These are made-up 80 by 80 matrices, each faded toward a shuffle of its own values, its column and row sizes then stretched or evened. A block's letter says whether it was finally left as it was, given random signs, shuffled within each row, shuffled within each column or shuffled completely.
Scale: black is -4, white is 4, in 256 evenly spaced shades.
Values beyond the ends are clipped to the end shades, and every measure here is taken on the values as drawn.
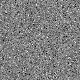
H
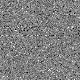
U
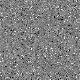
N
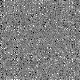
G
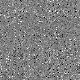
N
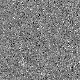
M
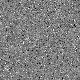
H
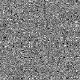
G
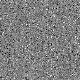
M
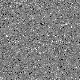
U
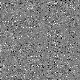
N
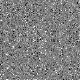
G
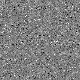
U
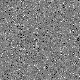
M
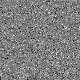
U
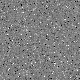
H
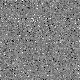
U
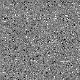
N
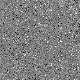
M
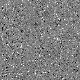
M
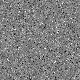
H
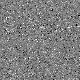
U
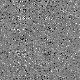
N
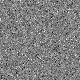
H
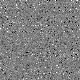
U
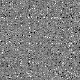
G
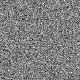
H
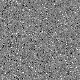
M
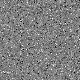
M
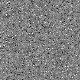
M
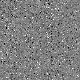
M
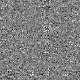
G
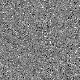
M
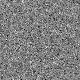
H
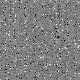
M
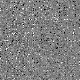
G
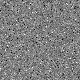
H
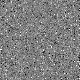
M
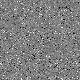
U
